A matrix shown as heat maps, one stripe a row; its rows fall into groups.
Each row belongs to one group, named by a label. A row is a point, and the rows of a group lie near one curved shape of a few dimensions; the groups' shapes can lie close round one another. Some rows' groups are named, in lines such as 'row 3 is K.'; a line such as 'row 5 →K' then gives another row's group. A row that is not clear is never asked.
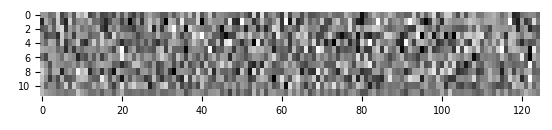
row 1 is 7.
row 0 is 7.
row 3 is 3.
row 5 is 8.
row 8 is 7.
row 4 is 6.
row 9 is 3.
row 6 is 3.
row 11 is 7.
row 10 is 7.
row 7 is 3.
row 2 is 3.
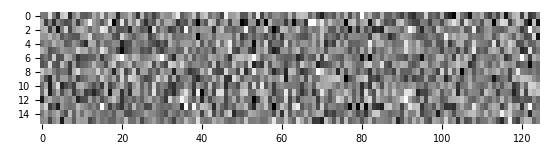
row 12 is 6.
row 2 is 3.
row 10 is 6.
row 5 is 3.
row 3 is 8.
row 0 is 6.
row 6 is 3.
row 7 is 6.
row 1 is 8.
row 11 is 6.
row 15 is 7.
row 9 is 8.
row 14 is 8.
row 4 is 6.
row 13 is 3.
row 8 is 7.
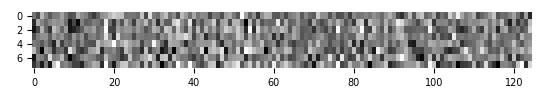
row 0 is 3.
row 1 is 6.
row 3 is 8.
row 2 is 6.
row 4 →3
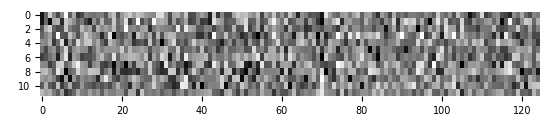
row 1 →7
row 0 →6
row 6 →6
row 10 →6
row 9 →3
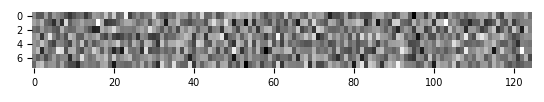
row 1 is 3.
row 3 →6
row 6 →8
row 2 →3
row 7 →6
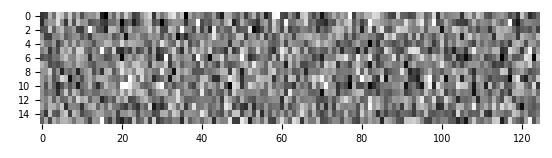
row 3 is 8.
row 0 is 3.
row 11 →6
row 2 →6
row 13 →6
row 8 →3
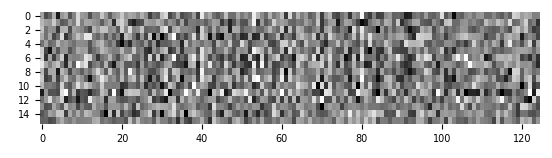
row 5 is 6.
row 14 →3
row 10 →3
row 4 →3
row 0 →6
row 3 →3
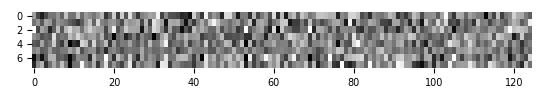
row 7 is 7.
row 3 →3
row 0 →8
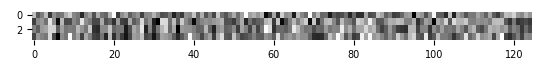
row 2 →3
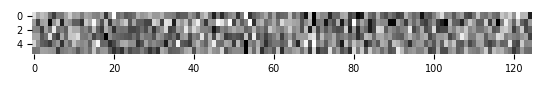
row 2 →3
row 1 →6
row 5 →6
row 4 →3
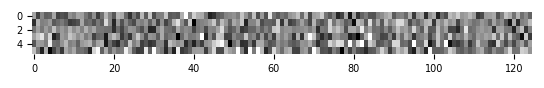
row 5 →3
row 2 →3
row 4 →3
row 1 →6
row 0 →3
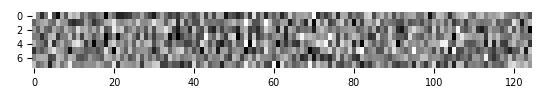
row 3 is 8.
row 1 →3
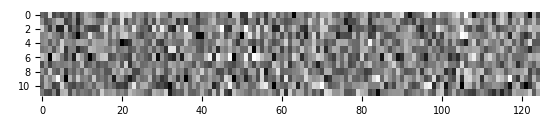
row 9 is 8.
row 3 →8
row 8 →3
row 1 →8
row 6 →6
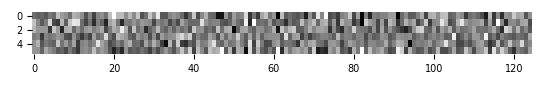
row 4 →3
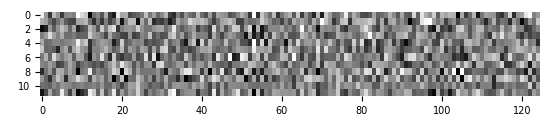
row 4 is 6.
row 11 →7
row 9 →8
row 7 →3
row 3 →6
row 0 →7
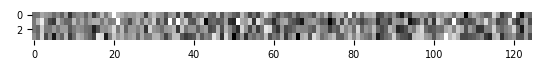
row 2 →3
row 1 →8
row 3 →3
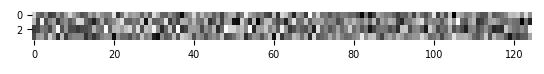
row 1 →3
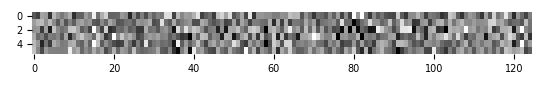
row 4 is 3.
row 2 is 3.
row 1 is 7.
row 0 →6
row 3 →8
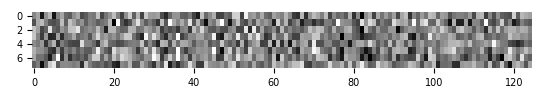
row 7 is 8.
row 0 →6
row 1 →8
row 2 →6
